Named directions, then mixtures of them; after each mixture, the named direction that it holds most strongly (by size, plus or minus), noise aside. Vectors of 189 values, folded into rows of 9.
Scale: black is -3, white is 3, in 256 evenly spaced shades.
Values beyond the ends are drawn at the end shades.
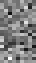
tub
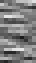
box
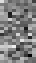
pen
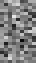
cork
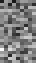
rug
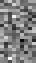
cork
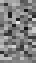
cork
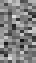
cork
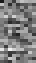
rug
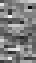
box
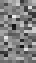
cork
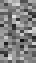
cork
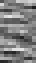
box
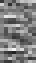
box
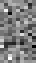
tub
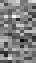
cork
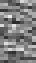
box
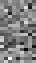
tub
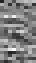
box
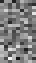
rug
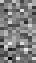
tub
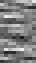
box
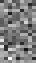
tub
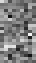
pen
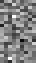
cork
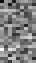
rug
